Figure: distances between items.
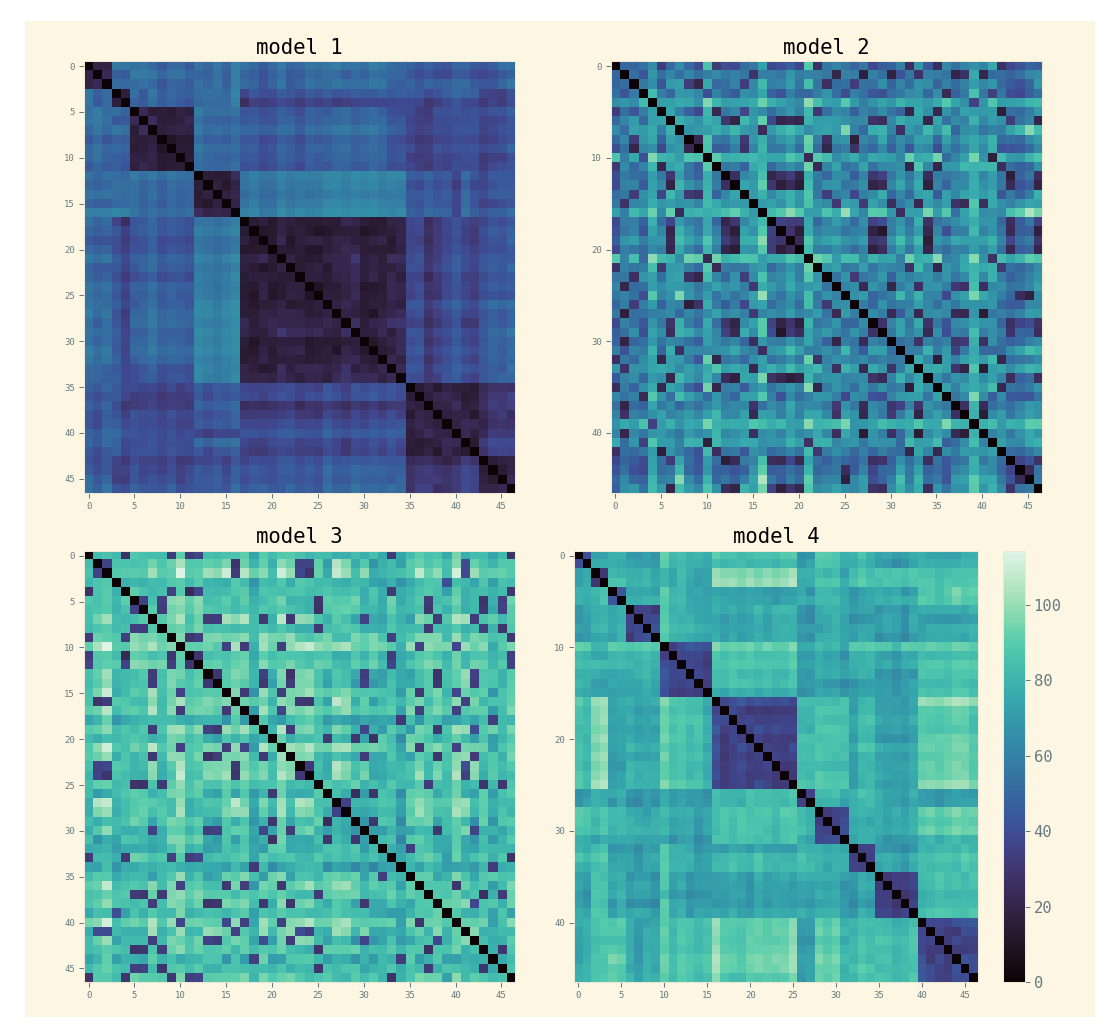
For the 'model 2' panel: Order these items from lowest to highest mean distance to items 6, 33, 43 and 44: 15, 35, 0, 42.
0, 15, 42, 35
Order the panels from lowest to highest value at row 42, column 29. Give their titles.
model 1, model 2, model 3, model 4
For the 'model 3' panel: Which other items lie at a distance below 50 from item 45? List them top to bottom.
5, 6, 8, 25, 37, 43
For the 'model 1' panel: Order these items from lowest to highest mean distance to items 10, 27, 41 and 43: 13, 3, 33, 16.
33, 3, 13, 16
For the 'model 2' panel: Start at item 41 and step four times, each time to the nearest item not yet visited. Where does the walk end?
36
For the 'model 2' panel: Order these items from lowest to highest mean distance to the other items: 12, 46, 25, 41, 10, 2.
12, 2, 46, 25, 41, 10
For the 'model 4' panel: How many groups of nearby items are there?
11
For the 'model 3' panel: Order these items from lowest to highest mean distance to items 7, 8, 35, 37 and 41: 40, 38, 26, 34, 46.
38, 34, 26, 46, 40
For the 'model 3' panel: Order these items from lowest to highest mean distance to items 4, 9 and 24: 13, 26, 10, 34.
34, 26, 13, 10
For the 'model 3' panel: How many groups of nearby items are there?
10
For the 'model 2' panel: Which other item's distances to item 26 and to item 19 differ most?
8
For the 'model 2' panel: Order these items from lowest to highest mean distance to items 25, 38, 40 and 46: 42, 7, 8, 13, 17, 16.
13, 17, 42, 8, 7, 16
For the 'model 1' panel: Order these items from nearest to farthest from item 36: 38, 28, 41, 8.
41, 38, 8, 28
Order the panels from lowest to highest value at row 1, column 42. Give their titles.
model 1, model 2, model 4, model 3
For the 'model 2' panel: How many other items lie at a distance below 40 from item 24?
8
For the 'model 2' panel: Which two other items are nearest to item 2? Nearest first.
9, 23
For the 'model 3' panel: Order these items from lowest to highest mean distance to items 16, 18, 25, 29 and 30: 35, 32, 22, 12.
22, 32, 35, 12
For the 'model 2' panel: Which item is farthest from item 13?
16
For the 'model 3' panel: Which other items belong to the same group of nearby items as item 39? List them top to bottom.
3
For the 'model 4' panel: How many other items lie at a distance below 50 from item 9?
3
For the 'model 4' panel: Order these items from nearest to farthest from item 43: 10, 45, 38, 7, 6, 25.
45, 7, 6, 38, 10, 25
